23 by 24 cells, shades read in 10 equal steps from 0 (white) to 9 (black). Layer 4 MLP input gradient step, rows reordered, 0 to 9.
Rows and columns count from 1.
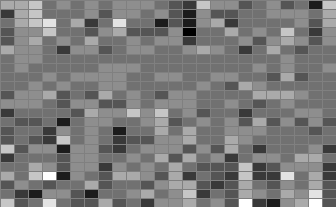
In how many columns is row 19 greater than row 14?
7
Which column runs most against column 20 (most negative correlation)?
18
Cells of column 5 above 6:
4
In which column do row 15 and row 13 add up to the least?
12
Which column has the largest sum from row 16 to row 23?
24
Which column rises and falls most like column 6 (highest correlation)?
3
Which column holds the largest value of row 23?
20
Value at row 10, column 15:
4
